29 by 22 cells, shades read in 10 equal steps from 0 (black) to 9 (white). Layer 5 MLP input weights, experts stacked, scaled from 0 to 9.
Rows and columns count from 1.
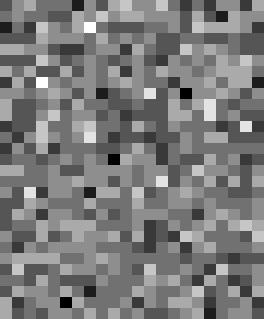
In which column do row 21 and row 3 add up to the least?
1
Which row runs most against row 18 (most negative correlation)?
3
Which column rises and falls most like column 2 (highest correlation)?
13
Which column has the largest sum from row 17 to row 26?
22
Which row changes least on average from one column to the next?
24
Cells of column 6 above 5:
4
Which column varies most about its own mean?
18
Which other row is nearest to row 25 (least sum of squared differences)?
20
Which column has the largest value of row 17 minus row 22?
14
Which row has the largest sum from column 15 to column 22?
21
